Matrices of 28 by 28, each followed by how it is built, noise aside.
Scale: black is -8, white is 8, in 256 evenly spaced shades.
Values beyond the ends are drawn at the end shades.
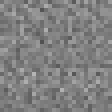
repeating columns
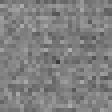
blocks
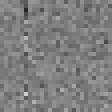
uneven columns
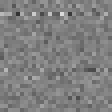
uneven rows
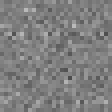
uneven rows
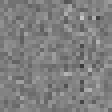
uneven columns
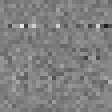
uneven rows
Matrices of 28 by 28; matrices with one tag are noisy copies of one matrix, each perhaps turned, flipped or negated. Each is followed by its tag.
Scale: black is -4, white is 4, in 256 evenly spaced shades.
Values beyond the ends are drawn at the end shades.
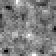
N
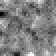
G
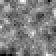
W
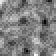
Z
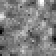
G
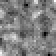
Z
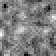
N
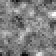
G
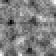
Z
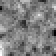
W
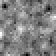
N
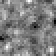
N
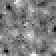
N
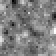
G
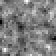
N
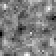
N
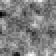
G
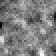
G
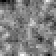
W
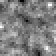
N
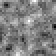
N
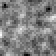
N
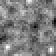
N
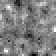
N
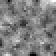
W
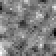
W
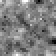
G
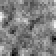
G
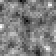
N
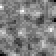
Z
